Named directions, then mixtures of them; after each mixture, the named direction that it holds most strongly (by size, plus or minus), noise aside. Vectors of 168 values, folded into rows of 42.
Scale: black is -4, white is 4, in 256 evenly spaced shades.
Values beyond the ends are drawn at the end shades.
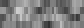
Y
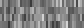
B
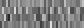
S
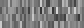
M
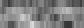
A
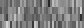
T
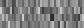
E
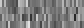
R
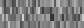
E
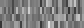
M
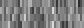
B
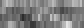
A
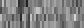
R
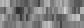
Y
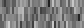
E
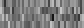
E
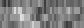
A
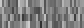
R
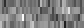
A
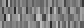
S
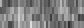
A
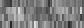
T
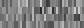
M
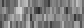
Y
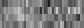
M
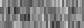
B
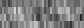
A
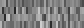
S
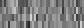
R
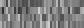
S
